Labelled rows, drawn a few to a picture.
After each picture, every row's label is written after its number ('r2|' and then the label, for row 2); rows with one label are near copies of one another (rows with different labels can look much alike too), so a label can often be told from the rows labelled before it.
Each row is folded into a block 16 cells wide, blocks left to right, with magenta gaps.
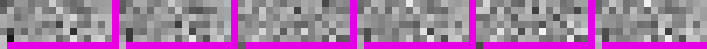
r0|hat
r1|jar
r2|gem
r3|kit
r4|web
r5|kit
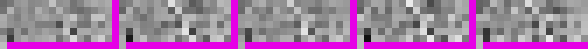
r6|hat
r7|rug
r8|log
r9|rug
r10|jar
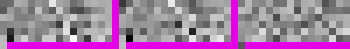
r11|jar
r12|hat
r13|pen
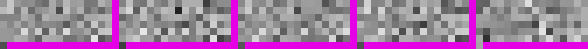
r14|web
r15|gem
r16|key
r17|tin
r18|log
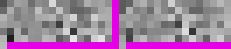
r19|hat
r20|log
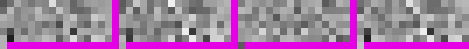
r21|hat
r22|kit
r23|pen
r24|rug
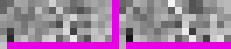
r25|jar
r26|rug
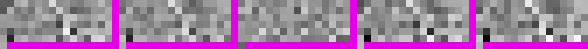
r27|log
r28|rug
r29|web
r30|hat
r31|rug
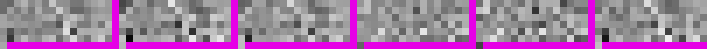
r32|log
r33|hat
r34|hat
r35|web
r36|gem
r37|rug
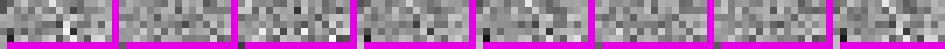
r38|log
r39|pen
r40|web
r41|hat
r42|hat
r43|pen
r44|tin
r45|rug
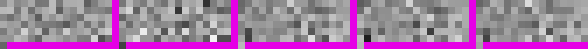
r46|pen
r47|gem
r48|jar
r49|hat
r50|kit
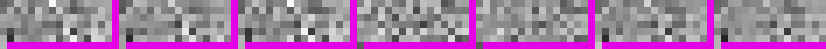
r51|kit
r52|log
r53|kit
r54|pen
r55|tin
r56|hat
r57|hat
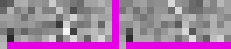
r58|log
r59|rug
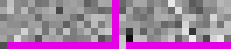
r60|key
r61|rug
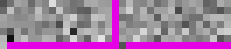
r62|hat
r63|key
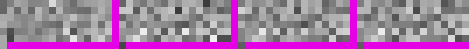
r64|kit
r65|gem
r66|pen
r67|pen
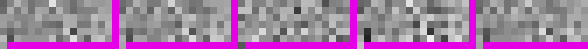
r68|kit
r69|kit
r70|gem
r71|jar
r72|kit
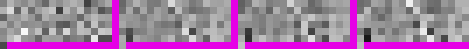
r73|gem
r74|kit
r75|jar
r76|rug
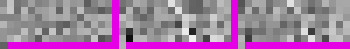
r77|tin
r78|rug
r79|kit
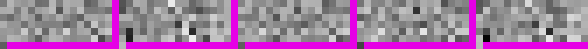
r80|pen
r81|jar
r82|pen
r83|gem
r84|hat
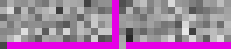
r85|gem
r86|log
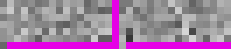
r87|tin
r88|rug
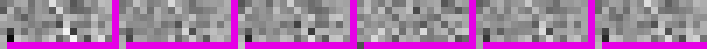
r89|rug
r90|kit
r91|hat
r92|key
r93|log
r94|rug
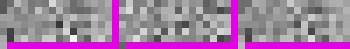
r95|jar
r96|tin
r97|jar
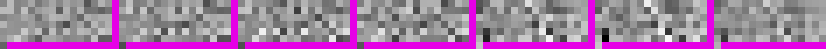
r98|tin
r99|tin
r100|web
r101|pen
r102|jar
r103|rug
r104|jar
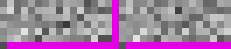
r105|tin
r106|key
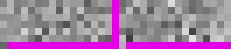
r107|tin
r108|kit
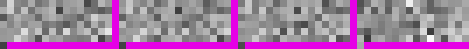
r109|key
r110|key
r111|tin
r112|kit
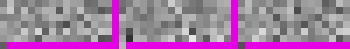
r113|tin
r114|rug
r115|key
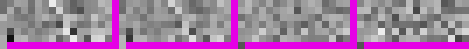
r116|rug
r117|rug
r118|key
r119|pen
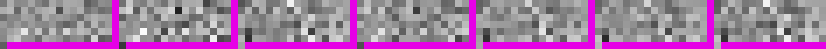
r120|gem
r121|gem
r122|kit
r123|key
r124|log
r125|hat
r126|kit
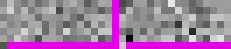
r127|key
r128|hat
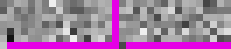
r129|rug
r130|pen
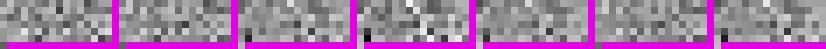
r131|pen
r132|tin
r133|hat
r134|rug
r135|hat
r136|tin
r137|hat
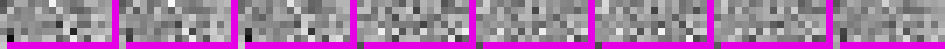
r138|hat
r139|kit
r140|rug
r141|pen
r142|web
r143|web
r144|tin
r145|jar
